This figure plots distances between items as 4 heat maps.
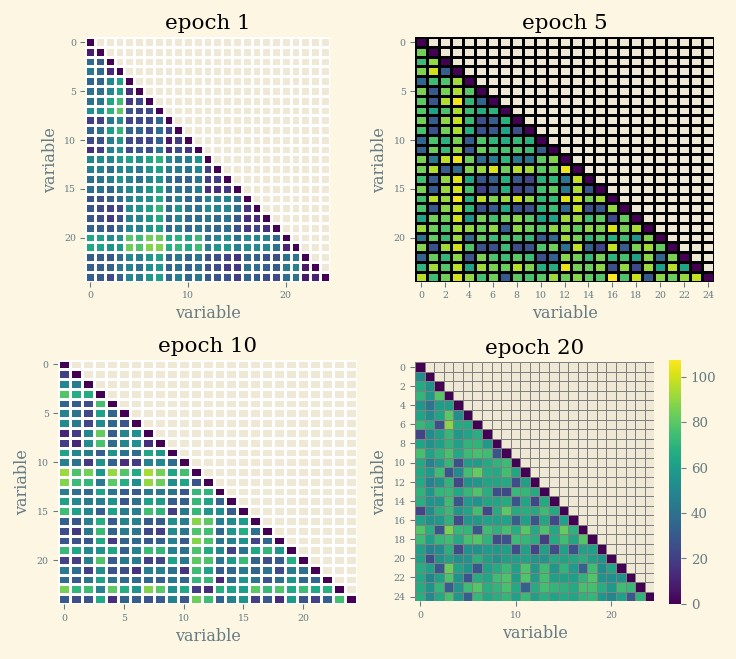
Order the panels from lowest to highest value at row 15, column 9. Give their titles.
epoch 10, epoch 5, epoch 1, epoch 20
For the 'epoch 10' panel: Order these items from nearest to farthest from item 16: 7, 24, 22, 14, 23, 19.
24, 7, 22, 14, 19, 23
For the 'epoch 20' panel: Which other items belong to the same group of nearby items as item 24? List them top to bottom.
5, 22
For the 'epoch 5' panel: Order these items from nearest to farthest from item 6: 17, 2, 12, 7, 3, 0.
17, 12, 7, 0, 2, 3
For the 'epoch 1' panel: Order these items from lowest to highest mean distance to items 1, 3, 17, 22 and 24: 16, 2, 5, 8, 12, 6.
2, 16, 8, 12, 5, 6
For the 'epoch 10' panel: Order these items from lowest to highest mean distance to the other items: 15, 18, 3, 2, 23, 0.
18, 2, 0, 15, 3, 23
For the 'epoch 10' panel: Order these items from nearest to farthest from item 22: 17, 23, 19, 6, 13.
13, 17, 6, 19, 23
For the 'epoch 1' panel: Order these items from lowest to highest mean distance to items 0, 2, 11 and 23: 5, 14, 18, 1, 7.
1, 18, 14, 5, 7
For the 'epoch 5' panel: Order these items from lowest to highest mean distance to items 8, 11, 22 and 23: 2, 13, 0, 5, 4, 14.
4, 0, 14, 5, 2, 13
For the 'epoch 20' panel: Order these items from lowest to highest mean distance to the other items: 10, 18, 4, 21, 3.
4, 10, 21, 18, 3
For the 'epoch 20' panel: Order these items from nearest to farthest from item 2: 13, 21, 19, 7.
21, 19, 7, 13
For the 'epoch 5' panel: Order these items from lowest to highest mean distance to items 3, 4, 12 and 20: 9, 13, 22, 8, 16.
22, 9, 8, 13, 16
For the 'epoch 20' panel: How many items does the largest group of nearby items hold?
6
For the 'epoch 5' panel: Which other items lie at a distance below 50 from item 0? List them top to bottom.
4, 10, 11, 20, 22
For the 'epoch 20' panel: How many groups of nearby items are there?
7
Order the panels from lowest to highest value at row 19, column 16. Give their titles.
epoch 1, epoch 20, epoch 10, epoch 5
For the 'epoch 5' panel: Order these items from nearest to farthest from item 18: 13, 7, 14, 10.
10, 14, 7, 13
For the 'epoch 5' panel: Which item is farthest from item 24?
16
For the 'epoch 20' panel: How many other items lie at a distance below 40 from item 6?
3
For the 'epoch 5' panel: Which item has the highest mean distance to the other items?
3
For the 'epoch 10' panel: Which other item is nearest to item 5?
10
